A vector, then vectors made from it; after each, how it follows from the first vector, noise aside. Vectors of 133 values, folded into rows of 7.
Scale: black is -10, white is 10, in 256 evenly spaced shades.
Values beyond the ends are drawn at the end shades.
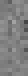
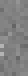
reversed, negated, partly zeroed.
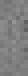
shrunk.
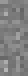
wrapped around, negated.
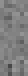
wrapped around.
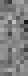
scaled up.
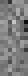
scaled up.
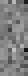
wrapped around, scaled up.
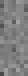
wrapped around.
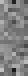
wrapped around, scaled up.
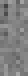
wrapped around.
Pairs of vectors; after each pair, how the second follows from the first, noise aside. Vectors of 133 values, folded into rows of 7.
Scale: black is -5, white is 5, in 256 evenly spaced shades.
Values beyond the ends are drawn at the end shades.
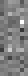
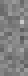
shrunk.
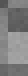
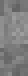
wrapped around, shrunk.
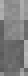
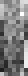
scaled up.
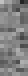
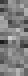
wrapped around.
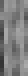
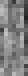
reversed.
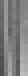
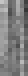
reversed.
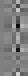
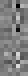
wrapped around.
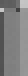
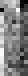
negated, scaled up.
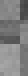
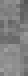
shrunk.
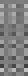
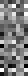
scaled up.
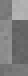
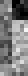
negated, scaled up.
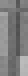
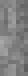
wrapped around, shrunk.
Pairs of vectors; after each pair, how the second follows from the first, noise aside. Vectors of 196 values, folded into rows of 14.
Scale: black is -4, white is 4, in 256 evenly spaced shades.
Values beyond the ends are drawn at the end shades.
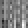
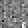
partly zeroed.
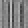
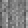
wrapped around, shrunk.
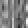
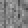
wrapped around, negated, shrunk.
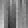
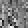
sign-scrambled.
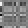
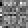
negated.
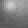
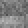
wrapped around, shrunk.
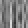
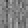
wrapped around, negated, shrunk.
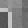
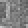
wrapped around, shrunk.
